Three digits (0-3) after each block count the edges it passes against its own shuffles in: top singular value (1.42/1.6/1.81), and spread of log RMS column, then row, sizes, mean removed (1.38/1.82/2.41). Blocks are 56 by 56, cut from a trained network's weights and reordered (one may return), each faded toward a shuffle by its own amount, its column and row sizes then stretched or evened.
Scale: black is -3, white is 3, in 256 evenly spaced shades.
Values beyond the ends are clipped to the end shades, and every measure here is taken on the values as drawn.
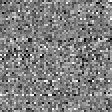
0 0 3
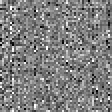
0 3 0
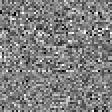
2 0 2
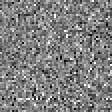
0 1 0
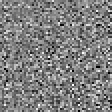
3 2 1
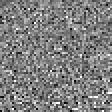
0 0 2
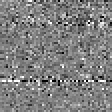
2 1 3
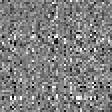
3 3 2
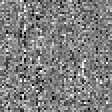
1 3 0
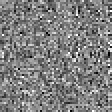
2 1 1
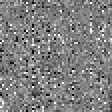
0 3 1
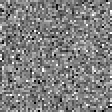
0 1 0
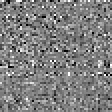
0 2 3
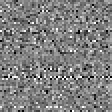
1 0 3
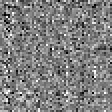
1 2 2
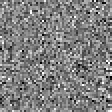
1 1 1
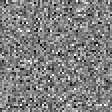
0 0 2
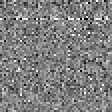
1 1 2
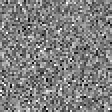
0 0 0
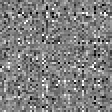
0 3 2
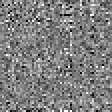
1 2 2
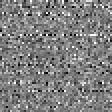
1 0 3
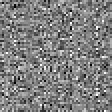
3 3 0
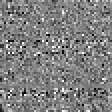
0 2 3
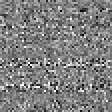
1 0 3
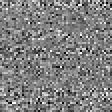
2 0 3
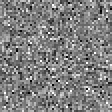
1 1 0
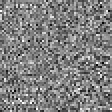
2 0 1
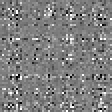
1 3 3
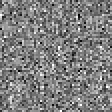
1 2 0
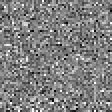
1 0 2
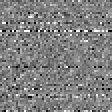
1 0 3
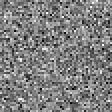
0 0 1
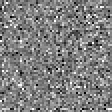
0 1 1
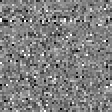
0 1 2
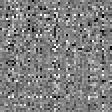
2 3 3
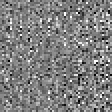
1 3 0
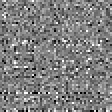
1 2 3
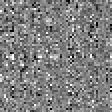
2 3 0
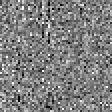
0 2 1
